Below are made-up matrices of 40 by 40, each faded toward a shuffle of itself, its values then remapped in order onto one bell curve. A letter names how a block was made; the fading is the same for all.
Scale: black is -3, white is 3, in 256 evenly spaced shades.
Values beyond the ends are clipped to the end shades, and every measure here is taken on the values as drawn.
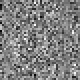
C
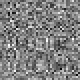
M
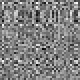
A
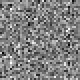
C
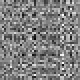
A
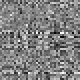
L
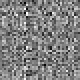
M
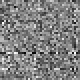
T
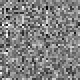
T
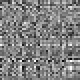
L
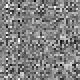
T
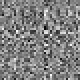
M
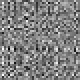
A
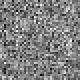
C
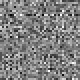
T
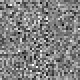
C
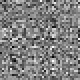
M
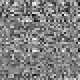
L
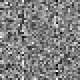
C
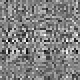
L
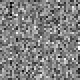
C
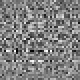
L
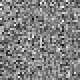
C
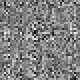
T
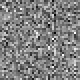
C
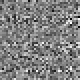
T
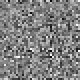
T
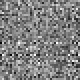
T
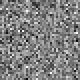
C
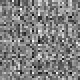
M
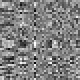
A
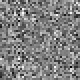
T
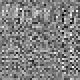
M
